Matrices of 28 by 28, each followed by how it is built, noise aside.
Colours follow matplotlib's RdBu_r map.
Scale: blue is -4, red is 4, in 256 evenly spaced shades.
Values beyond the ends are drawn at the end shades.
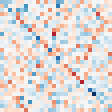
diagonal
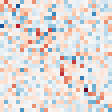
block diagonal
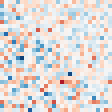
lower triangular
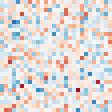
repeating rows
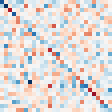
diagonal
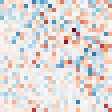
upper triangular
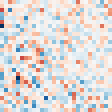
lower triangular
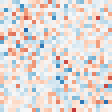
block diagonal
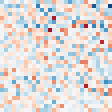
upper triangular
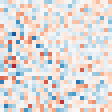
lower triangular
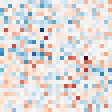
block diagonal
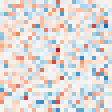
repeating rows
